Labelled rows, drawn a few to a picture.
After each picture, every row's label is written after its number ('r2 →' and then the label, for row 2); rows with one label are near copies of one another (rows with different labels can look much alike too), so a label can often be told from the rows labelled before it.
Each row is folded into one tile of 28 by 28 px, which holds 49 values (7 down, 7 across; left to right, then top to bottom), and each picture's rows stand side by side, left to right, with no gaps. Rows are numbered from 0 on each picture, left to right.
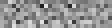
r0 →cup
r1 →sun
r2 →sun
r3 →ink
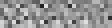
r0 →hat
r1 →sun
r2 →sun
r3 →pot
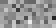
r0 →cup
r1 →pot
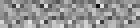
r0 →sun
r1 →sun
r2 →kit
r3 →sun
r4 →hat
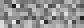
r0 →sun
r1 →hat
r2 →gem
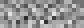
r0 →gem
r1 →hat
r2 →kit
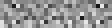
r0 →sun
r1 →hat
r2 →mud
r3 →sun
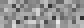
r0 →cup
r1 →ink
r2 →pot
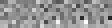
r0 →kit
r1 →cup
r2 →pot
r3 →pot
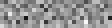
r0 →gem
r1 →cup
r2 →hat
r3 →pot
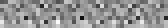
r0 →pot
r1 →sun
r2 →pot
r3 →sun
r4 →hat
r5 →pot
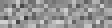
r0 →ink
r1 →kit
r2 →ink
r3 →kit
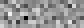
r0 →gem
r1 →ink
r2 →sun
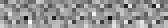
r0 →gem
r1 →pot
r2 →hat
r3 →gem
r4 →sun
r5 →sun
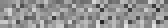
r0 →ink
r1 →mud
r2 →kit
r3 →cup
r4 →cup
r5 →cup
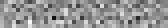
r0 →cup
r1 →pot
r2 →ink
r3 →sun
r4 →gem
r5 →kit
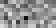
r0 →gem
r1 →kit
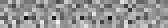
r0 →mud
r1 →mud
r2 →pot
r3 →gem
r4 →cup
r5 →kit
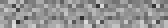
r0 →cup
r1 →kit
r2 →gem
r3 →sun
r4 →kit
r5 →sun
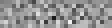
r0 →ink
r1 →gem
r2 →hat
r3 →hat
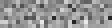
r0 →ink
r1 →mud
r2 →cup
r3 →pot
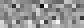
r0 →sun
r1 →sun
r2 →pot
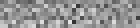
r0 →kit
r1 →kit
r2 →hat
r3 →ink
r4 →pot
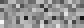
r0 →pot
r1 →cup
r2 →gem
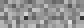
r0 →mud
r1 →kit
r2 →mud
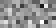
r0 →ink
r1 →sun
